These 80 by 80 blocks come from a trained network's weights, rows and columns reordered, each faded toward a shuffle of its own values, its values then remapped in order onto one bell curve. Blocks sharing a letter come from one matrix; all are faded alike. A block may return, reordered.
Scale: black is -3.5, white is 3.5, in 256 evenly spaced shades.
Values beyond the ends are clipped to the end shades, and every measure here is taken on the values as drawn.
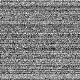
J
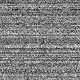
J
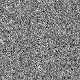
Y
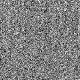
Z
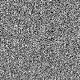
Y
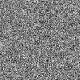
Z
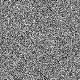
Y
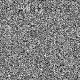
Z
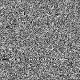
Z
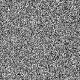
Z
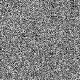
Y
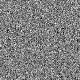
Y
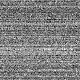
J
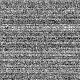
J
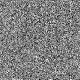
Z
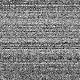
J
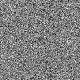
Y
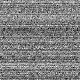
J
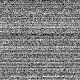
J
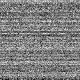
J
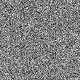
Z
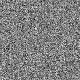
Y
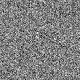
Y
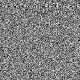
Z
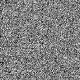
Z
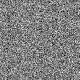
Y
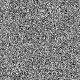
Z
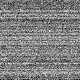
J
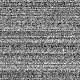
J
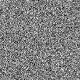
Y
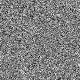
Y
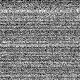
J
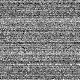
J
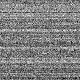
J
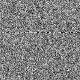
Z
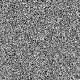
Y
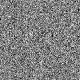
Z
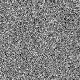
Y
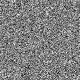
Y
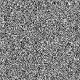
Z
